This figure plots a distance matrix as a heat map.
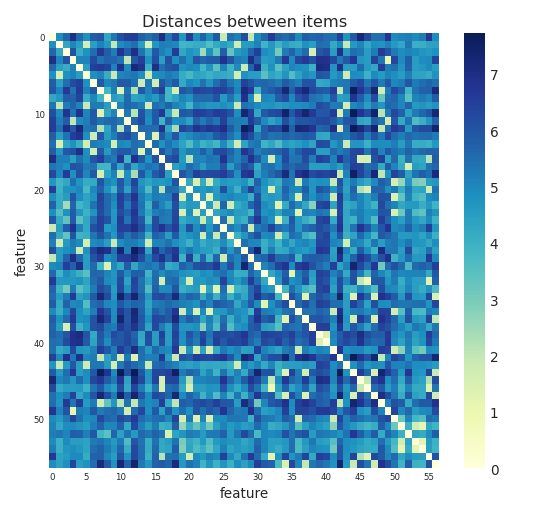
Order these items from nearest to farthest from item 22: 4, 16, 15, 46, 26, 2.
26, 2, 4, 46, 16, 15
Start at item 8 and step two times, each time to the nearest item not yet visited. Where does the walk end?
48
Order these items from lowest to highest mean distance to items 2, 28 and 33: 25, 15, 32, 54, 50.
54, 32, 50, 25, 15
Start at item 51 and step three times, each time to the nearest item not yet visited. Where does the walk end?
19
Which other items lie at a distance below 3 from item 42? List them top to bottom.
7, 10, 12, 18, 48
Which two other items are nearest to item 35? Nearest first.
31, 5
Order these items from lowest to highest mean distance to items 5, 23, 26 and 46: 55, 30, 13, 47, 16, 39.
55, 16, 47, 13, 30, 39
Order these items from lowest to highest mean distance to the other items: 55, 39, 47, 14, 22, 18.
14, 22, 55, 47, 18, 39
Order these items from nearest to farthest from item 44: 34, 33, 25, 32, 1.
34, 33, 1, 25, 32
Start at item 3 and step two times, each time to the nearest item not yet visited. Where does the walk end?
11
